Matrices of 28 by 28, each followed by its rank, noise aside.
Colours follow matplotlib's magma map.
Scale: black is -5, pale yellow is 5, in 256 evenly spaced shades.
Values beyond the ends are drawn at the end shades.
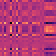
one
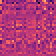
three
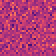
six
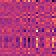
two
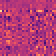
four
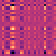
one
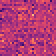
six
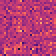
six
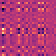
one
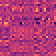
four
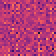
four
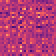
three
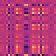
one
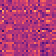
four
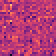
six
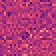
six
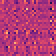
three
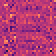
six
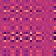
one
